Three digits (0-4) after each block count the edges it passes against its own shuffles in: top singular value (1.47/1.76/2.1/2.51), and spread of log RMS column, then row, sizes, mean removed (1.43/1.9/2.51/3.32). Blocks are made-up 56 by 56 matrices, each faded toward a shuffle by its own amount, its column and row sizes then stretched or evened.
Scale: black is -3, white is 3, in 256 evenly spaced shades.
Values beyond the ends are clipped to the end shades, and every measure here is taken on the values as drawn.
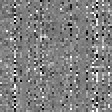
2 4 0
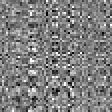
4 3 1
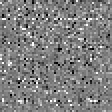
1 1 2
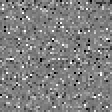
0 0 2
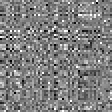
4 1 2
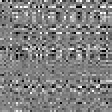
4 1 4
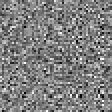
3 2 1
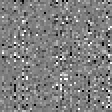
2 3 1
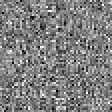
2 0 1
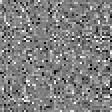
2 1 0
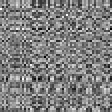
4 2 3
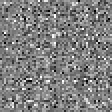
2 1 2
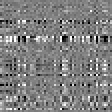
4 3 4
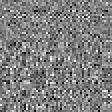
3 0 2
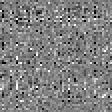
2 2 2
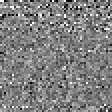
1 0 3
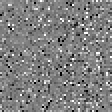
0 2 1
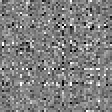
1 3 2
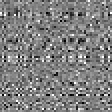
4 1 3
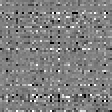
1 2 4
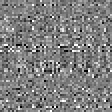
3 1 3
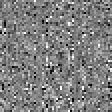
0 3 1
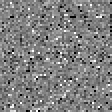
0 0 1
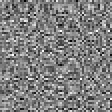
3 1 2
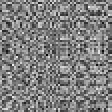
3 0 1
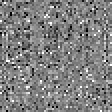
2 1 0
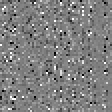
0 3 0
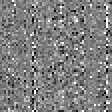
3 3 0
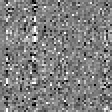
2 3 0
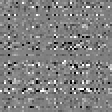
3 2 4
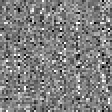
1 3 1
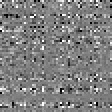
0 3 4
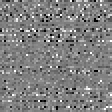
1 0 4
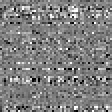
2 1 4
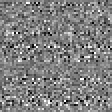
2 0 3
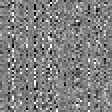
3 4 0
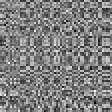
4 2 1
